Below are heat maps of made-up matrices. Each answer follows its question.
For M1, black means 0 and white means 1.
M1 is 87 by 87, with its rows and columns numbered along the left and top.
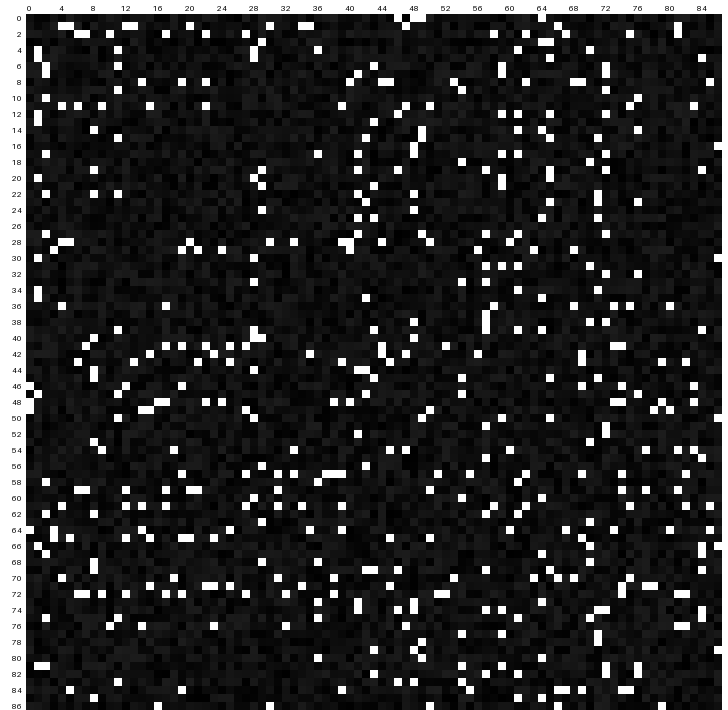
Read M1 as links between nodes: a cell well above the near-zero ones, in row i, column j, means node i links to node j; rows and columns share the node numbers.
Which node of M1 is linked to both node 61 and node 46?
node 12
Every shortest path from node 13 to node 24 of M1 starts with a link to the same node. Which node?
node 43
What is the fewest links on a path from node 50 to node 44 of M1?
2
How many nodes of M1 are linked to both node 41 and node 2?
4
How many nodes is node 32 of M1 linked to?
2
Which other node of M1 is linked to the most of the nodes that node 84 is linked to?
node 57
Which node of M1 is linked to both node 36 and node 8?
node 68
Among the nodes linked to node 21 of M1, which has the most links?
node 59
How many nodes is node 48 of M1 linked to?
11
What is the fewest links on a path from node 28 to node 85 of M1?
3
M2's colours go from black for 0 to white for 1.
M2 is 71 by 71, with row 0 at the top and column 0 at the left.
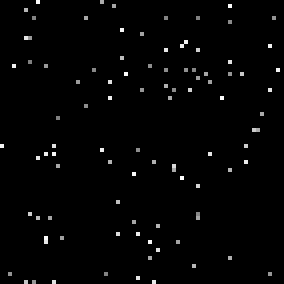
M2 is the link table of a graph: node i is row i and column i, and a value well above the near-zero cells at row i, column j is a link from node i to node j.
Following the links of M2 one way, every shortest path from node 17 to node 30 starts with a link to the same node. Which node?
node 41
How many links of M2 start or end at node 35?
2
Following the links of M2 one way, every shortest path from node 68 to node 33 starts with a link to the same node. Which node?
node 26
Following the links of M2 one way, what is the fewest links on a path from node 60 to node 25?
2
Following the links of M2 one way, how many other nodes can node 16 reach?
7
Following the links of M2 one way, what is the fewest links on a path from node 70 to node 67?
3
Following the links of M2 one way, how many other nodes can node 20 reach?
4
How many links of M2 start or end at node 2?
2
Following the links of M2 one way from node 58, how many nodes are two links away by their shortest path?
1
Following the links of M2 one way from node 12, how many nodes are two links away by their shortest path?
2
